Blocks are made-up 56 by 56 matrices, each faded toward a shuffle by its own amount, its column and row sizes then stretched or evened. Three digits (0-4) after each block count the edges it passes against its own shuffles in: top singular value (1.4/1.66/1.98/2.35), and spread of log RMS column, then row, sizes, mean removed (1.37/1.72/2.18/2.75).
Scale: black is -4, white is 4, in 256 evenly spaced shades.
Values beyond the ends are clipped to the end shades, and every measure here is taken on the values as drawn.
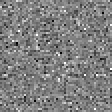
1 0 1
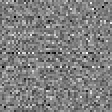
3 0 3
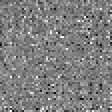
0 1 3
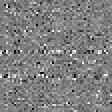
3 1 2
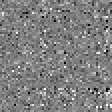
0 2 2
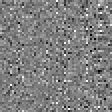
2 3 0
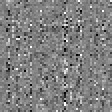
1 4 1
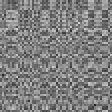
4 2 3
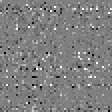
1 1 2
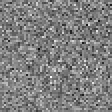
1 0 0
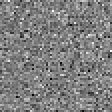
3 0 0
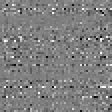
1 2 4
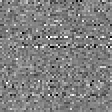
2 0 4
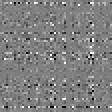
3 3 4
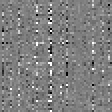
3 4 1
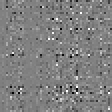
1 4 3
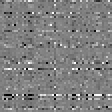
4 1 4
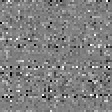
0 2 4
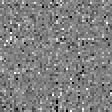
1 2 1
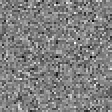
0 1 0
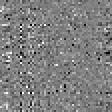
3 3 2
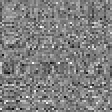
3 0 3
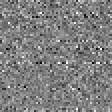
0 0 3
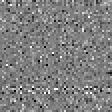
3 0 2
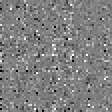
0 3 2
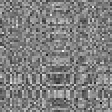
4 1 2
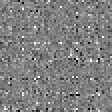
1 2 3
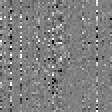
2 4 1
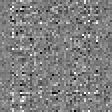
2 3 2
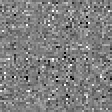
0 2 3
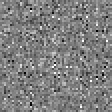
0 3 0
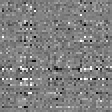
3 2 4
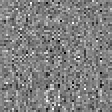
3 3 0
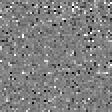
0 1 2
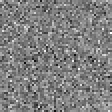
1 0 0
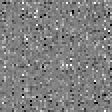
0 3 1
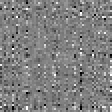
3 4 2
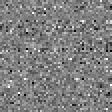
1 1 3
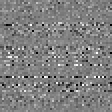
3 0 4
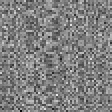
3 0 0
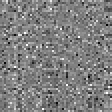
3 1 0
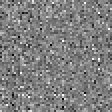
0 2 1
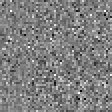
1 2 1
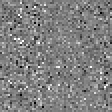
0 2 1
